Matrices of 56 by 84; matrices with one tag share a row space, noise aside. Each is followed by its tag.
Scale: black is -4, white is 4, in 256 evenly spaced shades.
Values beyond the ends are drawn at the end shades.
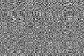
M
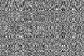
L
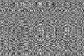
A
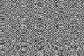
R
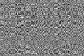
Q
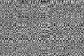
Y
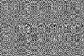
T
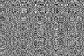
R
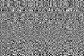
M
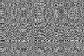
R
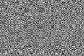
L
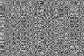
R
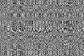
M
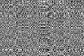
Y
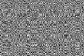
T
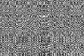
Y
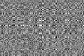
A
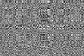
Y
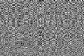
A
